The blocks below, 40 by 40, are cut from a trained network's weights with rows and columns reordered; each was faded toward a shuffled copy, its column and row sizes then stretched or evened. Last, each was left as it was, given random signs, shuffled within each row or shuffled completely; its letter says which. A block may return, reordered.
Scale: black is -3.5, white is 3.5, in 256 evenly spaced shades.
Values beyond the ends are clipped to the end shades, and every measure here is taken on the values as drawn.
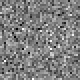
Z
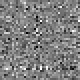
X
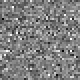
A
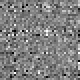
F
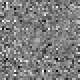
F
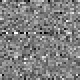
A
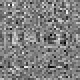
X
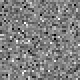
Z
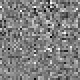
X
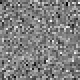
A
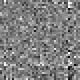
X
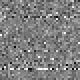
A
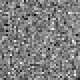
Z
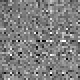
X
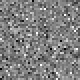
Z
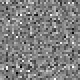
F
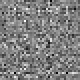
X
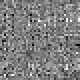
X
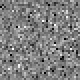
Z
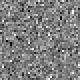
Z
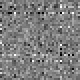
F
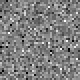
Z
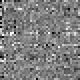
X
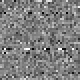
A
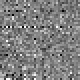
F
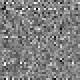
F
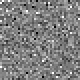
Z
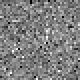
Z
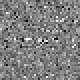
A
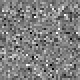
A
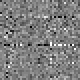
X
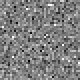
Z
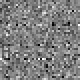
F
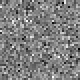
Z
